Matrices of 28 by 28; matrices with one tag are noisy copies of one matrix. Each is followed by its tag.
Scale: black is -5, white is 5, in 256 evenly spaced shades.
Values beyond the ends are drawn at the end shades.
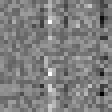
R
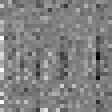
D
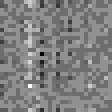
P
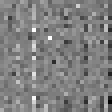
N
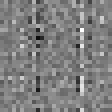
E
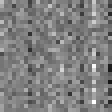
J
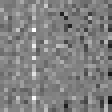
N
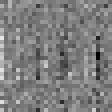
D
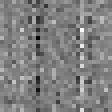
E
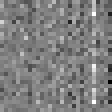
J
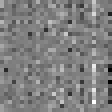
J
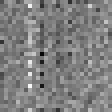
P
